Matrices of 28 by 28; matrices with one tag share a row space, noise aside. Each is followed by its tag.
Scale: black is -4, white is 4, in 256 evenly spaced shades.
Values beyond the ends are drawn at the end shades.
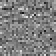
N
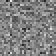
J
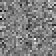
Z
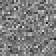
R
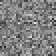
Z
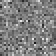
N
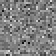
J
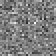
N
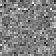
N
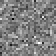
N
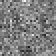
J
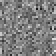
Z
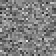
N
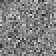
R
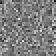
Z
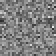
Z
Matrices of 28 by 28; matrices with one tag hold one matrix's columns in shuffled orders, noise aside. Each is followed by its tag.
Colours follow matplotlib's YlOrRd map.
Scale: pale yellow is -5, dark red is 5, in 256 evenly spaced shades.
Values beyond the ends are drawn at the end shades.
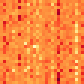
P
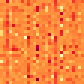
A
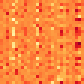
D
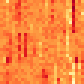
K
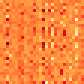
D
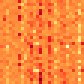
P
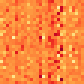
A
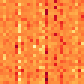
P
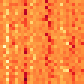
P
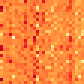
A
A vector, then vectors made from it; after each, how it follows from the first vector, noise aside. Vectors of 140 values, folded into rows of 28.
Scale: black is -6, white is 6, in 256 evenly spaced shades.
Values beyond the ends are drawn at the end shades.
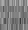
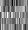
wrapped around, scaled up.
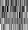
reversed, scaled up.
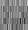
copied.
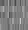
negated, partly zeroed.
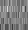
reversed, negated.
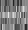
wrapped around, scaled up.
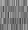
copied.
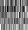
reversed, scaled up.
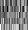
reversed, scaled up.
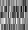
wrapped around, scaled up.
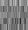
copied.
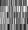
wrapped around, scaled up.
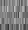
reversed, negated.
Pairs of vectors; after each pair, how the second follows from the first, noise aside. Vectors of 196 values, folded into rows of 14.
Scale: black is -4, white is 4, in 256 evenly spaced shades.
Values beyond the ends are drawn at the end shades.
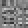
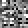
negated, scaled up.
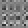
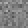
wrapped around, shrunk.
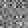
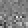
partly zeroed.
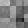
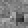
partly zeroed.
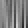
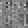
wrapped around, partly zeroed.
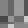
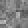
wrapped around, shrunk.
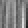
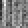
reversed.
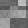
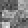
reversed.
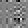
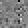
partly zeroed.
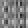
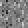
reversed, partly zeroed.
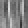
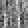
reversed.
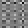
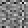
copied.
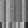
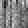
wrapped around.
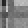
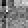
copied.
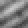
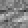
wrapped around, partly zeroed.
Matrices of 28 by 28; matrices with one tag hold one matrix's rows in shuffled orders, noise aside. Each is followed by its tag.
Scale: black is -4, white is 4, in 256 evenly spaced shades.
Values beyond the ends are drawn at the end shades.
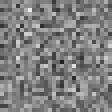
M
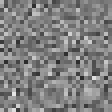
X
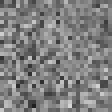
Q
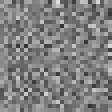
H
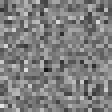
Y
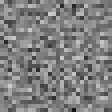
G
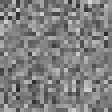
X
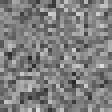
G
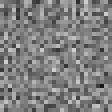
X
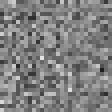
Q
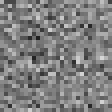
G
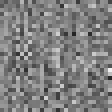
H
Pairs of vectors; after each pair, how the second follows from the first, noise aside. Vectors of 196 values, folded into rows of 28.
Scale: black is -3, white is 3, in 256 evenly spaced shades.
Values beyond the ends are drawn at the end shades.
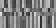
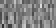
wrapped around, negated, shrunk.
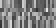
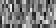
wrapped around, negated.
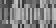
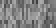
reversed, shrunk.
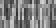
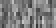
wrapped around, negated, shrunk.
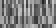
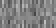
wrapped around, shrunk.
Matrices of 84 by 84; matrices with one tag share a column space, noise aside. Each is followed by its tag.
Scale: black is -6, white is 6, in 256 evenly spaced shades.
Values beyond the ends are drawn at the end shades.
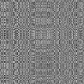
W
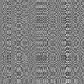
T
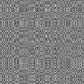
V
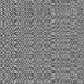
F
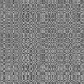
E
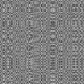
V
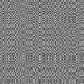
T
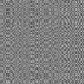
F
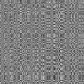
E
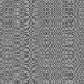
F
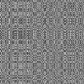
W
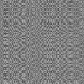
F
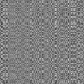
F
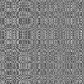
W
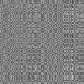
E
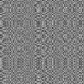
V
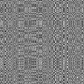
V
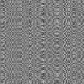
F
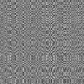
T
